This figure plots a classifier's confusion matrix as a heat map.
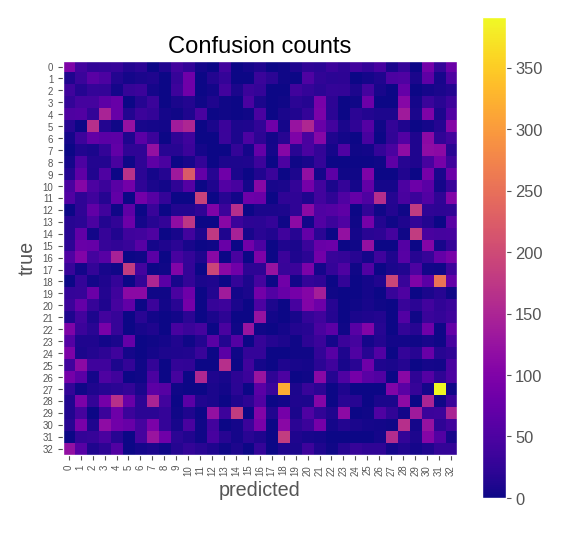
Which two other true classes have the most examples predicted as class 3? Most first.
4, 30
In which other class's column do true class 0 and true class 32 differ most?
30
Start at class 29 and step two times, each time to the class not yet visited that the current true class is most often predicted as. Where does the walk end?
12
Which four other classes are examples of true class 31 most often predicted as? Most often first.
18, 27, 7, 30
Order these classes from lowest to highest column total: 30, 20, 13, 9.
9, 13, 20, 30
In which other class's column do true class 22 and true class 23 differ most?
15
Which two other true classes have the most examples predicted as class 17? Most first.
5, 19
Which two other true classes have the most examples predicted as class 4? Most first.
28, 16
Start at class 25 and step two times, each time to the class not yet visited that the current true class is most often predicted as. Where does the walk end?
10
